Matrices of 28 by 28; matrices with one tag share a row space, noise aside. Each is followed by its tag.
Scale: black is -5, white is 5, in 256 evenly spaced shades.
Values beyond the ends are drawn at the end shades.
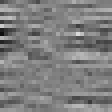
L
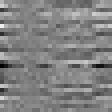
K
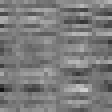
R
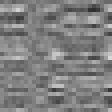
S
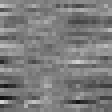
L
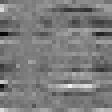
K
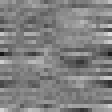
R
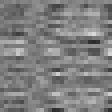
S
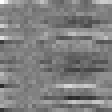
K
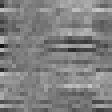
K
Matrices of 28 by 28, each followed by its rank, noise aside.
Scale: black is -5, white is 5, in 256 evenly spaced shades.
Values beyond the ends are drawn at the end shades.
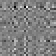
two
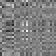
two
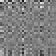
two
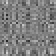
two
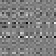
two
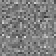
four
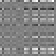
one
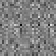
four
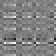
one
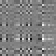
one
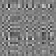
two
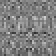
three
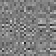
three
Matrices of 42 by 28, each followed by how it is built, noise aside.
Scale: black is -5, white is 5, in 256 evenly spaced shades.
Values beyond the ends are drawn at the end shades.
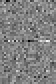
uneven rows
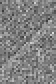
Hankel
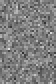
noise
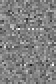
uneven rows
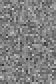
noise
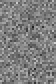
noise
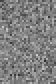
noise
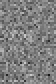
low rank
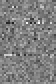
uneven rows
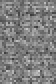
blocks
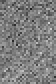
Hankel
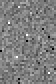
sparse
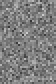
noise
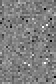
sparse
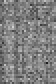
blocks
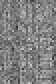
blocks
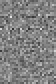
uneven rows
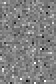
sparse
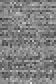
blocks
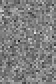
noise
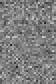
uneven rows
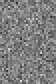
noise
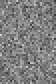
noise
